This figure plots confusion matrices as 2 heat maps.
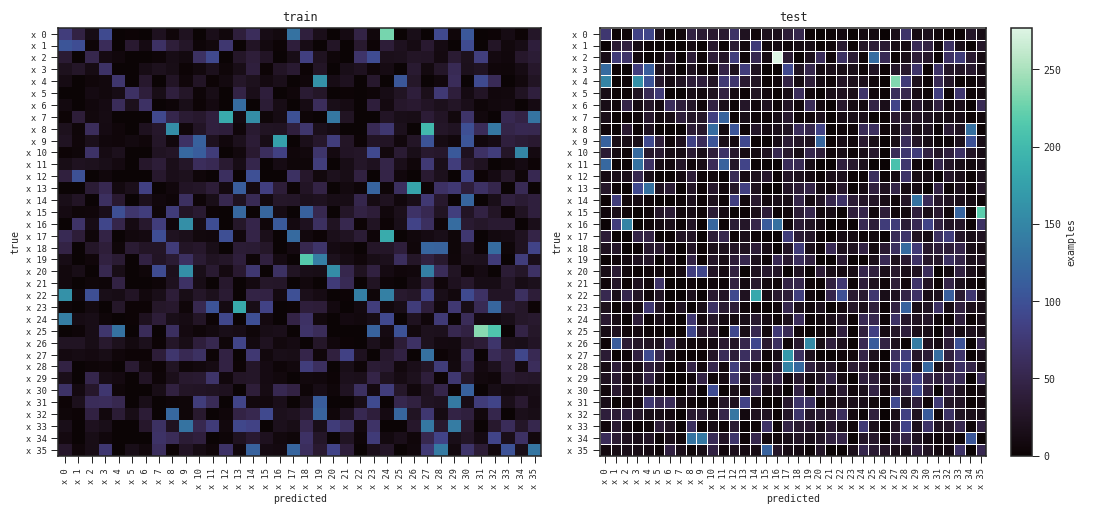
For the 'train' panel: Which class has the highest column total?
x 27
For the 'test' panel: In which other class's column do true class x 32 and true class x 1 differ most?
x 12
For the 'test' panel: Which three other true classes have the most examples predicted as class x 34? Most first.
x 8, x 9, x 22
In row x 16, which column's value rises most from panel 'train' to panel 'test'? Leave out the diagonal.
x 2
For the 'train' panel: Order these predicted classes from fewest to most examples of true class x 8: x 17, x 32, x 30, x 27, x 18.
x 17, x 18, x 30, x 32, x 27
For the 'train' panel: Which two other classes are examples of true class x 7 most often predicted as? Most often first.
x 12, x 14
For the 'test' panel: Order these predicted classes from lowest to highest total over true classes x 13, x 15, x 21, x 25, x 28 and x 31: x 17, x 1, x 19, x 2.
x 2, x 1, x 19, x 17
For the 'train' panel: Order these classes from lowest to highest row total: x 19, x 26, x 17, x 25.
x 26, x 17, x 19, x 25
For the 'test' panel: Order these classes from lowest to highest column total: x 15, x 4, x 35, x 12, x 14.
x 15, x 35, x 14, x 4, x 12
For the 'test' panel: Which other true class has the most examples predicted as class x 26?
x 16
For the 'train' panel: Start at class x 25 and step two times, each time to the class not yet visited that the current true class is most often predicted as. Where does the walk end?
x 29
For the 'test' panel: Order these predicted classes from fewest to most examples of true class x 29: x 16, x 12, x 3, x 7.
x 7, x 3, x 16, x 12
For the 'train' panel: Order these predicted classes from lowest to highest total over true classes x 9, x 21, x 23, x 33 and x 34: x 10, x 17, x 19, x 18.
x 17, x 19, x 18, x 10
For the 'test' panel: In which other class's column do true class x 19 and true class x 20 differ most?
x 9
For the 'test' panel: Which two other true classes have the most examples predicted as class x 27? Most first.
x 4, x 11
